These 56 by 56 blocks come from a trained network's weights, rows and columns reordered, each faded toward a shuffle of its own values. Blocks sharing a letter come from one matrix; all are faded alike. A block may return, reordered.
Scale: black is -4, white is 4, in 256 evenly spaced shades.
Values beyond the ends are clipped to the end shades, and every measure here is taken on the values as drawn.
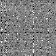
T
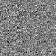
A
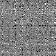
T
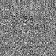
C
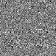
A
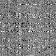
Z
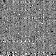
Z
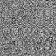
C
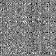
Z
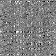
Z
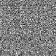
C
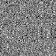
A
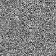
C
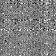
Z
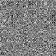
A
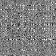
Z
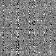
T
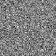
C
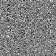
A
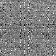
T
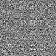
C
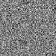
C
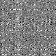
Z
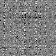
T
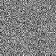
C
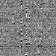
T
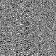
A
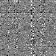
T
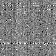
Z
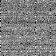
T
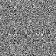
C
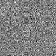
A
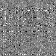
Z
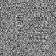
C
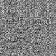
C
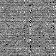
T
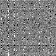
T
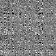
T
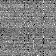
T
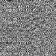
C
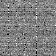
T
